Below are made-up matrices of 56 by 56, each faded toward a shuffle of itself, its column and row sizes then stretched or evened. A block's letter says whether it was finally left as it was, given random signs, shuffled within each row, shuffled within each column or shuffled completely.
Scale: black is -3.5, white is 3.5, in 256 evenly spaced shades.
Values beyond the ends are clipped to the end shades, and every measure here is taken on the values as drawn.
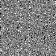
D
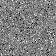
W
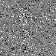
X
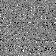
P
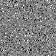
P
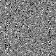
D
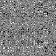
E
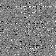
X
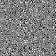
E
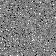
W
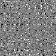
E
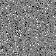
D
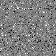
P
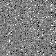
D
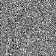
D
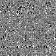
X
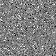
P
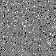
X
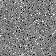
W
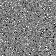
W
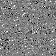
P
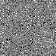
X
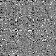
E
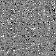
X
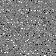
P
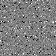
P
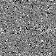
X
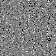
D
